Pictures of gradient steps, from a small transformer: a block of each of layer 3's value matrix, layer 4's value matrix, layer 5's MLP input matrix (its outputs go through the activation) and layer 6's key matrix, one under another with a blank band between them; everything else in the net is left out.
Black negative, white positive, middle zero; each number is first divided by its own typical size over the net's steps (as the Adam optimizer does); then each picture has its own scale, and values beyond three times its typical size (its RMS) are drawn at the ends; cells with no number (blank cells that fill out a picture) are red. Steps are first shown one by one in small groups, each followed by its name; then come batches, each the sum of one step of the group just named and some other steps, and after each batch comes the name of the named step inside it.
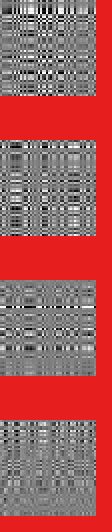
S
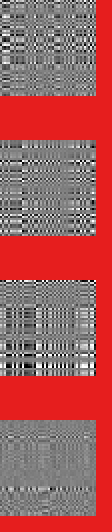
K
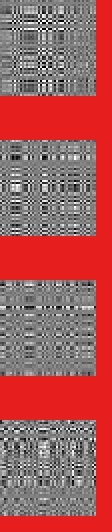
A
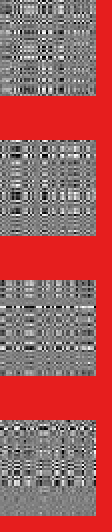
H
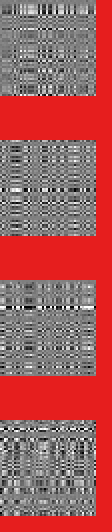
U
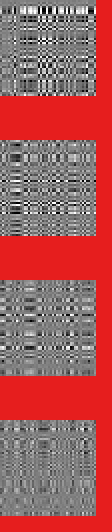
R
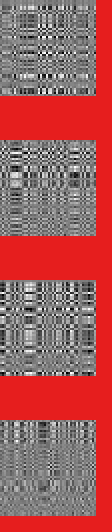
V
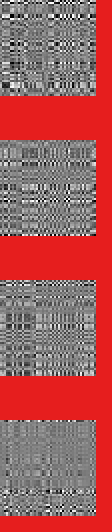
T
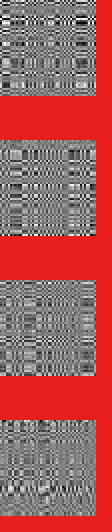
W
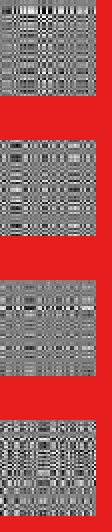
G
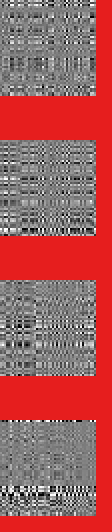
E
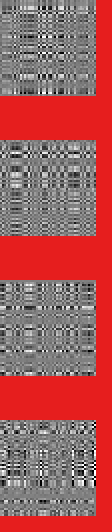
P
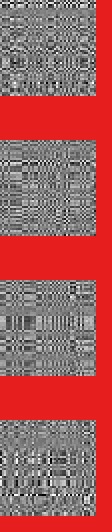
T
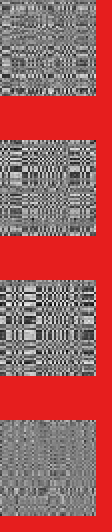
V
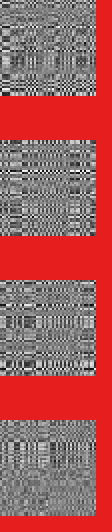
K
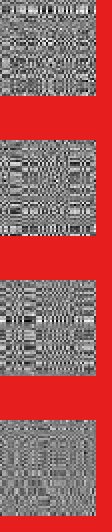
R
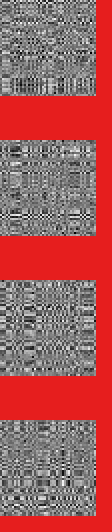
H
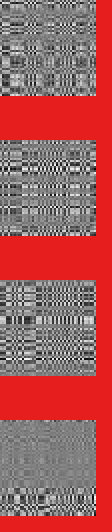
W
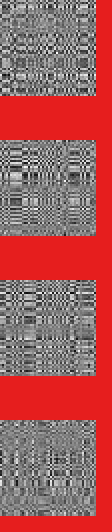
V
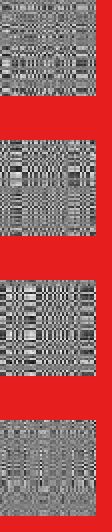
P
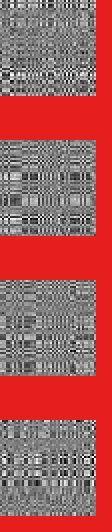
E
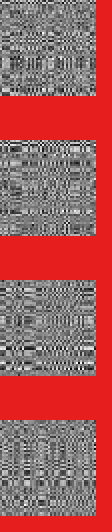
H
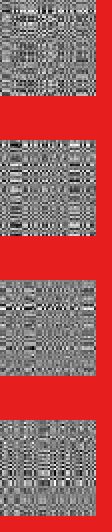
G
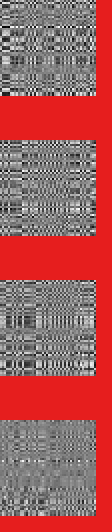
K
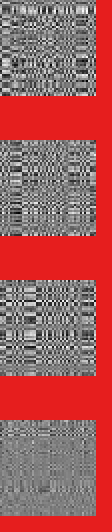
R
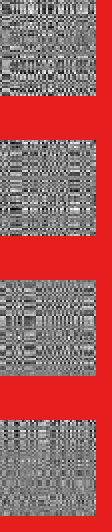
S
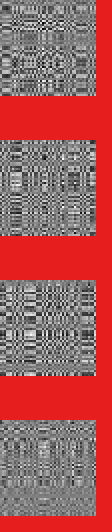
A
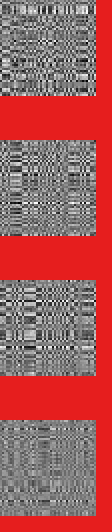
R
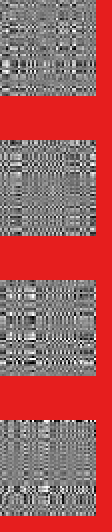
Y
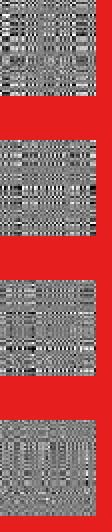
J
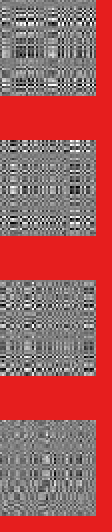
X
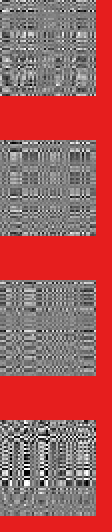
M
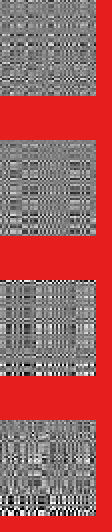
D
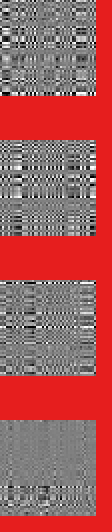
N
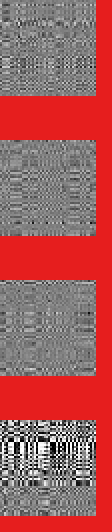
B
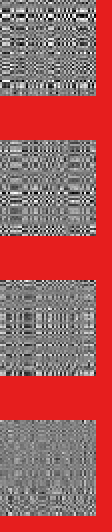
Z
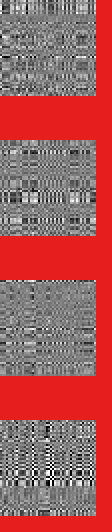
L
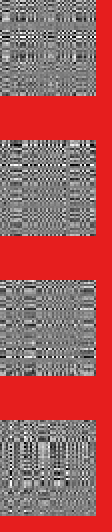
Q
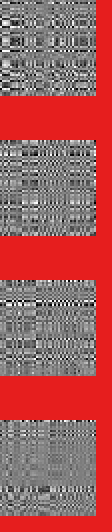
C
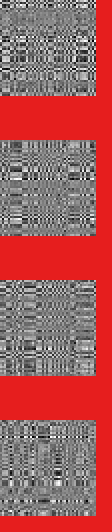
Q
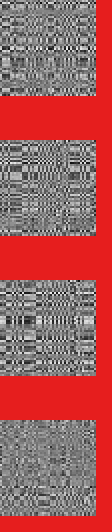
C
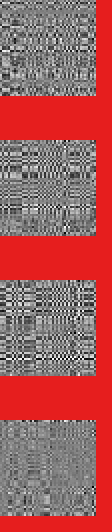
C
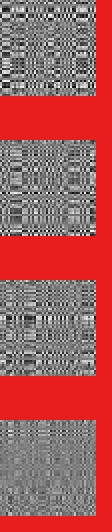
Z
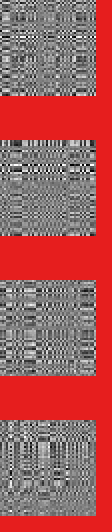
Q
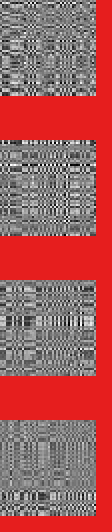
Q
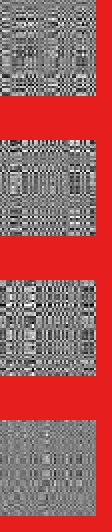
X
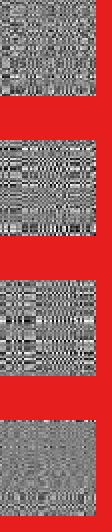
Y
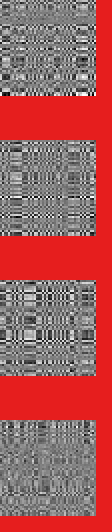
N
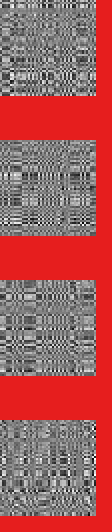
J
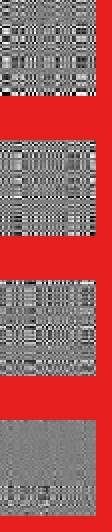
N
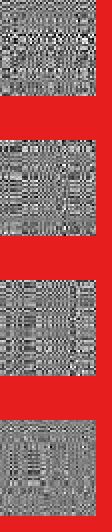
Q
